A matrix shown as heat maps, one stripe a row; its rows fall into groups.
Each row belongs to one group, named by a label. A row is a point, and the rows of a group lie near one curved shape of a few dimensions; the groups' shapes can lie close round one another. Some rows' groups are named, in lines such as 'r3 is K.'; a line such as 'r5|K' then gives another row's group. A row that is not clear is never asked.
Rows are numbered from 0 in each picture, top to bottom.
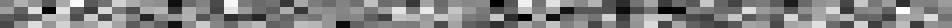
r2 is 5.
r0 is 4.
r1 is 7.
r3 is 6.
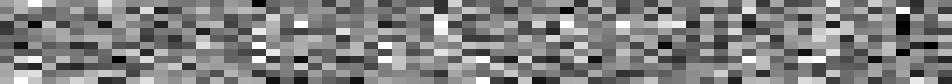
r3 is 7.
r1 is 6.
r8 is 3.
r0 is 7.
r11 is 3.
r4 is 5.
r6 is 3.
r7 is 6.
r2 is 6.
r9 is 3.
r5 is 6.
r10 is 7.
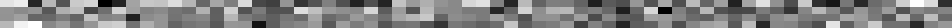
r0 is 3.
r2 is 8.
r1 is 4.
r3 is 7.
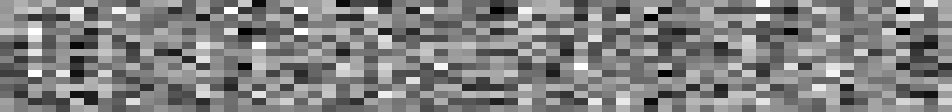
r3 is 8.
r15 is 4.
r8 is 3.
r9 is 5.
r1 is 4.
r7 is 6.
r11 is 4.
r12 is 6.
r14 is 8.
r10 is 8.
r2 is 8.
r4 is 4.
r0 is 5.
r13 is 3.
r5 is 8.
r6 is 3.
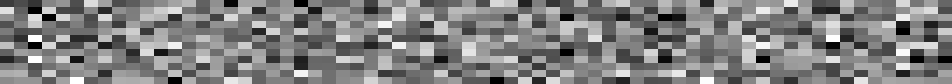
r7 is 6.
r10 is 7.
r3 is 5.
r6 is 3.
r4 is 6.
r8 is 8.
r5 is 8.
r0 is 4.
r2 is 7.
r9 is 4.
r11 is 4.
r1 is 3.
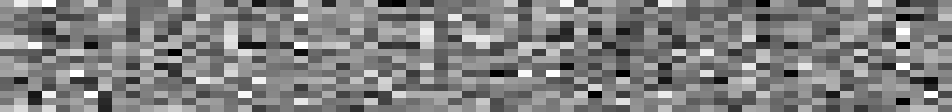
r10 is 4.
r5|6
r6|4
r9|6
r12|8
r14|7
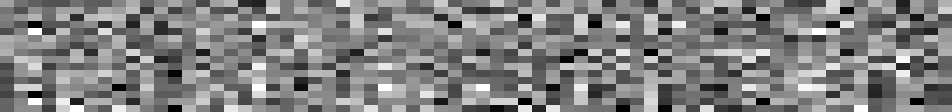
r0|6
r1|6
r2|8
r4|3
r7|8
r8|6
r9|5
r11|4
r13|7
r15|4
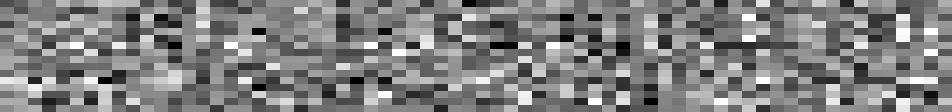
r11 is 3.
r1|3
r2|6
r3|6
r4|5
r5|6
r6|4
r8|4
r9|6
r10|4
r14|8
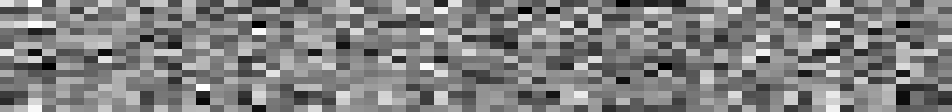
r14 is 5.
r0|7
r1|5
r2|4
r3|7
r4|7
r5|6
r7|3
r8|8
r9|7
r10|6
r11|4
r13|5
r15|7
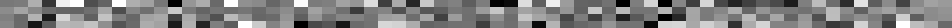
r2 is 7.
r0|4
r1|4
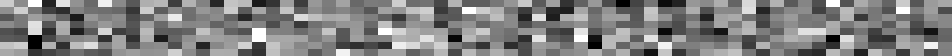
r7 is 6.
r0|7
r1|6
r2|4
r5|7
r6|8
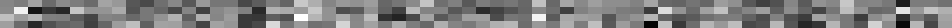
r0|4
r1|8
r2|4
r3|6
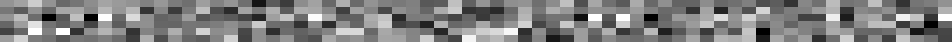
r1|6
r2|8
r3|5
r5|6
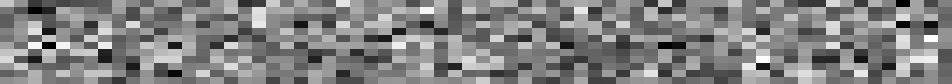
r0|6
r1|7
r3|5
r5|5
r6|7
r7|3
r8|3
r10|6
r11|3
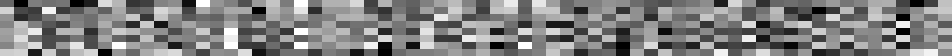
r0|3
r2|6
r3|6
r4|4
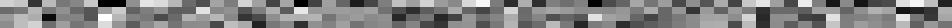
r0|3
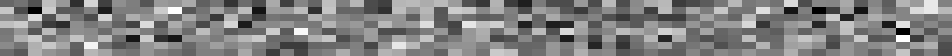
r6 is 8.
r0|5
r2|7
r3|6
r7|8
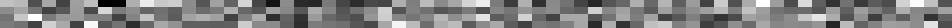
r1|8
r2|3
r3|8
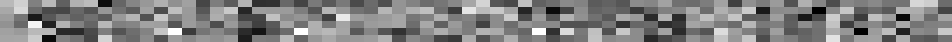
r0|3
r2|6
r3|7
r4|4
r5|8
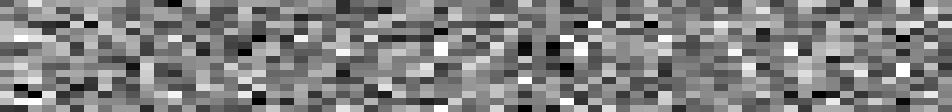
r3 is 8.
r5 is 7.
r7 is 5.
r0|6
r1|5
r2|8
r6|5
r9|6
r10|6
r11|5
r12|3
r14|7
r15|5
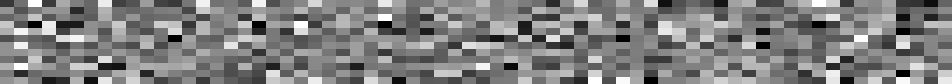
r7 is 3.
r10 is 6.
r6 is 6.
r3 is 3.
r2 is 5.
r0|3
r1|3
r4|7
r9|3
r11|8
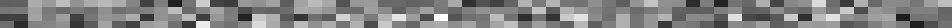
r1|4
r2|5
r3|3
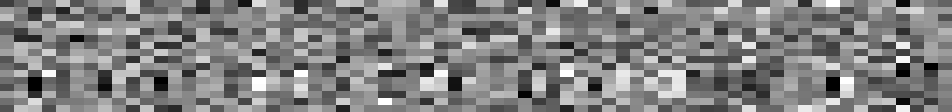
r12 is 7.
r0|5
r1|8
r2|3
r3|4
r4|6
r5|3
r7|3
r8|6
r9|5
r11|7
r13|7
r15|6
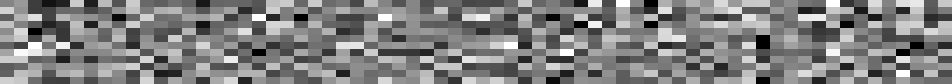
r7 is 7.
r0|8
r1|6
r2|3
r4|8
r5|7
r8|6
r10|6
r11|6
